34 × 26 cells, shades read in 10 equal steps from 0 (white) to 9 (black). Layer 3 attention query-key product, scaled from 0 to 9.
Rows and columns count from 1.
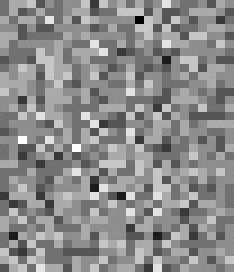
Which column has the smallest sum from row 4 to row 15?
7
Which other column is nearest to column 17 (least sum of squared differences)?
1
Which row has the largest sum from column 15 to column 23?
30
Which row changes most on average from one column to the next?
3
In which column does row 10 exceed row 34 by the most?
5
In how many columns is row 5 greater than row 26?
7
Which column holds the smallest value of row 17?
15
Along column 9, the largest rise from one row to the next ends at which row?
20
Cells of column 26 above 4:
12
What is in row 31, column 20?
4
